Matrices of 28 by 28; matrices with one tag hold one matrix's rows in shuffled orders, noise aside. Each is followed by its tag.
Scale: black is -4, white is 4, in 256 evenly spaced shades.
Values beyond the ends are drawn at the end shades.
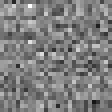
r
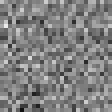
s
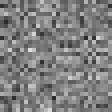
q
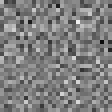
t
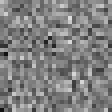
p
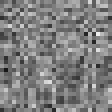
q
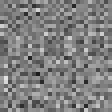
s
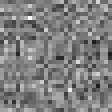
r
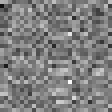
p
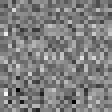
s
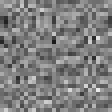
q
